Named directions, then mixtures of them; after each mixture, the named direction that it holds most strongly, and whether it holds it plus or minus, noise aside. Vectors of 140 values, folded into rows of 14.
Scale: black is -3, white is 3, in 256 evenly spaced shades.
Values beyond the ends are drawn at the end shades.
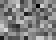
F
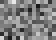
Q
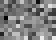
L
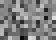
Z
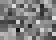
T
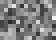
T, plus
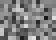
Z, plus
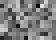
F, plus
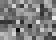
T, plus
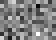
Q, plus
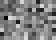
L, plus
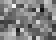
T, plus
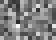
F, minus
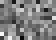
Q, minus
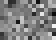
L, plus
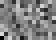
Q, minus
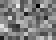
F, plus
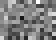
L, minus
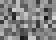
Z, plus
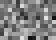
Z, minus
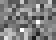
Q, minus
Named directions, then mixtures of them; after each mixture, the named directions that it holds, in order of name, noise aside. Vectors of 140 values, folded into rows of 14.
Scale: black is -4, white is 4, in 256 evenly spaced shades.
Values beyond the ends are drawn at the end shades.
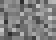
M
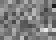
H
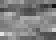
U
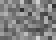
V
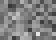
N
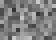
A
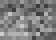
A, N, U.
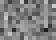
H, M.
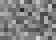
V.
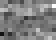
U.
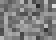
H, M, V.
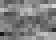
U.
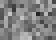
A, N.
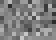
H, N, V.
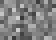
A.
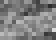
U, V.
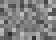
A, M, N.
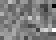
H, U.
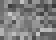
H, N, U.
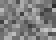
H, M.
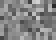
H, N, V.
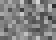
V.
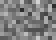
V.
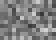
A, H.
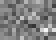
A, H.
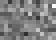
H, U, V.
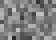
A.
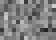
H, M.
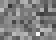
H, N, V.
